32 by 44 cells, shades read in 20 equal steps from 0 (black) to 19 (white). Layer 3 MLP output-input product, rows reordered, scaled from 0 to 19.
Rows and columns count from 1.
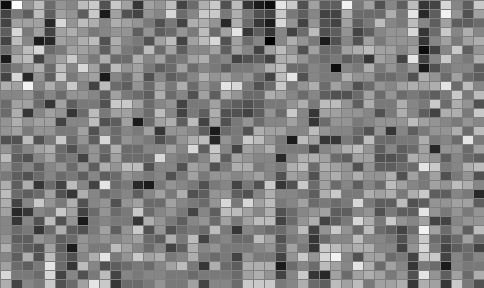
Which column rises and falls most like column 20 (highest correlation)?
9
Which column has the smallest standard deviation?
12
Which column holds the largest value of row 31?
39
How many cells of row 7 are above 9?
23
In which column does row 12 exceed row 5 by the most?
30
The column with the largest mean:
34
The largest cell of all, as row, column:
1, 2
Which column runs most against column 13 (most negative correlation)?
36
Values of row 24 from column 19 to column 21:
10 7 14
